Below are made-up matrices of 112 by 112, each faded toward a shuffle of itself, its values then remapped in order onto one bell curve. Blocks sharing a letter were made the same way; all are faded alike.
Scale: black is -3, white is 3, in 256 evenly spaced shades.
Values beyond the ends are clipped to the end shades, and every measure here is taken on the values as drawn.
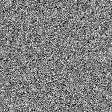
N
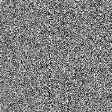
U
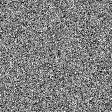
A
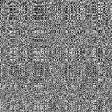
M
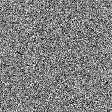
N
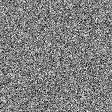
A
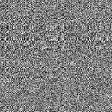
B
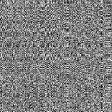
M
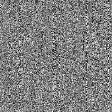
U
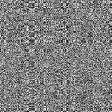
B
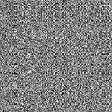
B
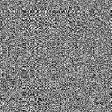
B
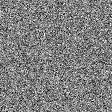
A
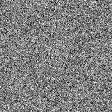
N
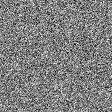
A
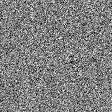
N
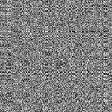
M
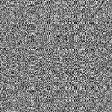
B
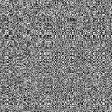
M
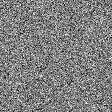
A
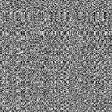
M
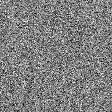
N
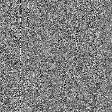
U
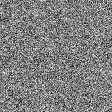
A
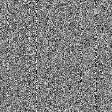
U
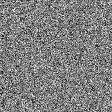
N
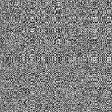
M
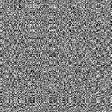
M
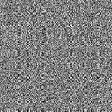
B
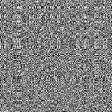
M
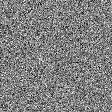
A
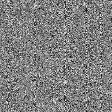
U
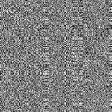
M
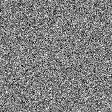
N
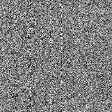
U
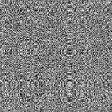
M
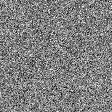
N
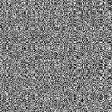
M
